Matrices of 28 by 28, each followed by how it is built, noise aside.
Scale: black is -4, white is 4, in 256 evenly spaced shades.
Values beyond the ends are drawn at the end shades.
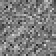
Hankel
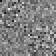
block diagonal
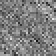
Toeplitz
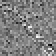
banded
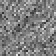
Hankel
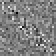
banded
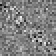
banded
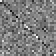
diagonal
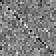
diagonal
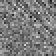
Toeplitz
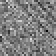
Toeplitz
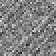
Hankel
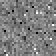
sparse
